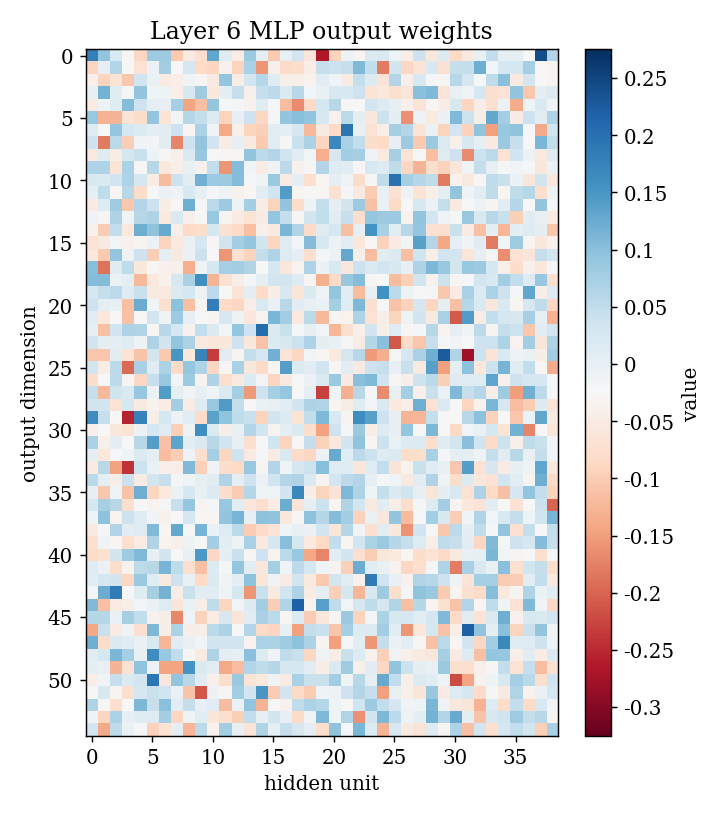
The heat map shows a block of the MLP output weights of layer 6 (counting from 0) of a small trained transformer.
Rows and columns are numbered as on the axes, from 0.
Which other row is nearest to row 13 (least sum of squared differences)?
19
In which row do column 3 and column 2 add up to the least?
33
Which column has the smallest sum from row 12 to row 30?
3
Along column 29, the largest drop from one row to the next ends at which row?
25
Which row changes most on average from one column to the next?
24
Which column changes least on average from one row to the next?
38
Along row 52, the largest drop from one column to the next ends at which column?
14
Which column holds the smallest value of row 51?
9
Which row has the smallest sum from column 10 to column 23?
6
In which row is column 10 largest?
20
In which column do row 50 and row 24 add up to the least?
31
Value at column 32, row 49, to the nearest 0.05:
-0.05
